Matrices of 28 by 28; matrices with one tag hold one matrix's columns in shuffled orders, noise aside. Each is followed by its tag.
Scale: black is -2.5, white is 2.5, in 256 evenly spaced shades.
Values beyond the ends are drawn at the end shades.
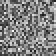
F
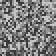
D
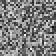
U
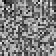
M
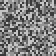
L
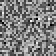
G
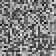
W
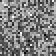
D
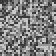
M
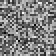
W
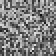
D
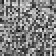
D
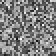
G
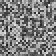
F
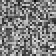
U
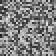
U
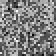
D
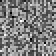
M
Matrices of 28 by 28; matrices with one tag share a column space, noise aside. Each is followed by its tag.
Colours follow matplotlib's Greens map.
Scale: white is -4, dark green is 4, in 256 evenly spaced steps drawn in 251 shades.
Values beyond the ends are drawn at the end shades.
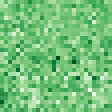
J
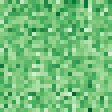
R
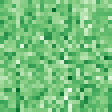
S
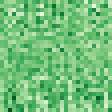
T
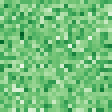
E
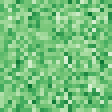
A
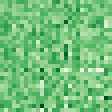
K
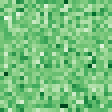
A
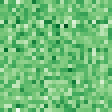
K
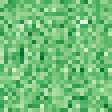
K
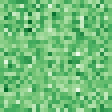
A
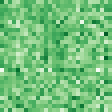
K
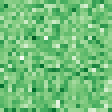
E
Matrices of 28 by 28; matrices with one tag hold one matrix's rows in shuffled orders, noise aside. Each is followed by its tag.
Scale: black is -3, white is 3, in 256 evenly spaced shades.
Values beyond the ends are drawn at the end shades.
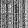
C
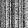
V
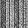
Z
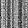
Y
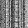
V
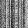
V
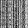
C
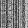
C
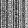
C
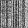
C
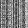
C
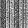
Z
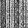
Z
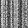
Y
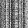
V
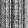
V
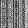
C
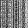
C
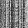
V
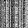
V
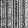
C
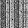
Z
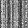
Y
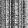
V
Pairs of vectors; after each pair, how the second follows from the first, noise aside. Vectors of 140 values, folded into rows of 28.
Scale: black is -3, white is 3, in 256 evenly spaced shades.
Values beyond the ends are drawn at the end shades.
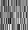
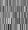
negated, shrunk.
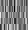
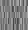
reversed, shrunk.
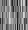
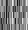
wrapped around.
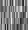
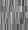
shrunk.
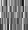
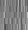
reversed, shrunk.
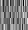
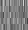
negated, shrunk.
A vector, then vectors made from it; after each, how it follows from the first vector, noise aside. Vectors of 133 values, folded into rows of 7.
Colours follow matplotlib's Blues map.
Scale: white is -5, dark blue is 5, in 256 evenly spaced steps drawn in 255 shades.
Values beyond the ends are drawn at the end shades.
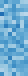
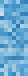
sign-scrambled.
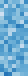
sign-scrambled.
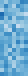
sign-scrambled.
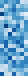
scaled up.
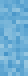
wrapped around, shrunk.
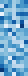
negated, scaled up.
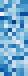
negated, scaled up.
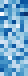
negated, scaled up.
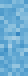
wrapped around, shrunk.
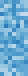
copied.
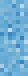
wrapped around, negated, partly zeroed.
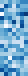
negated, scaled up.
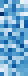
scaled up.
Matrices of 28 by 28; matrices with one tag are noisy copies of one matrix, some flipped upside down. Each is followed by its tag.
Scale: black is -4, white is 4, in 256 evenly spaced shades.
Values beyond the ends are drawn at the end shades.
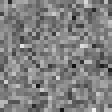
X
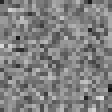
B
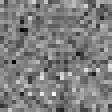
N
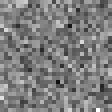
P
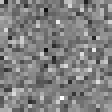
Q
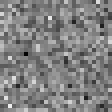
P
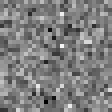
Q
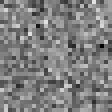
X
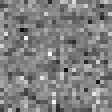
N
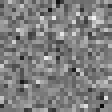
N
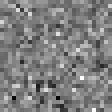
X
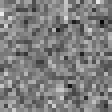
P
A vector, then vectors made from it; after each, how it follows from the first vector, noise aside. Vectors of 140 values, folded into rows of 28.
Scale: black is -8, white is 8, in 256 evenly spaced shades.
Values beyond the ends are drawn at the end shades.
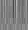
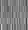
wrapped around.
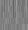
shrunk.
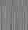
reversed, negated, shrunk.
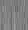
reversed, negated, shrunk.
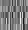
wrapped around, negated, scaled up.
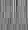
negated.
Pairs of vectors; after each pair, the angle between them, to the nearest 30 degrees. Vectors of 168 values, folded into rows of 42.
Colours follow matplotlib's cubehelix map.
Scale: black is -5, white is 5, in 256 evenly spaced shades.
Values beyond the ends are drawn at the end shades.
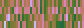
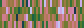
120 degrees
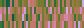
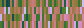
30 degrees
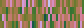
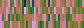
120 degrees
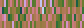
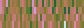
90 degrees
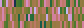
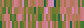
120 degrees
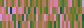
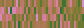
30 degrees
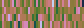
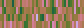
120 degrees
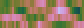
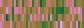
120 degrees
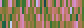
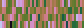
120 degrees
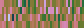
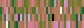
90 degrees
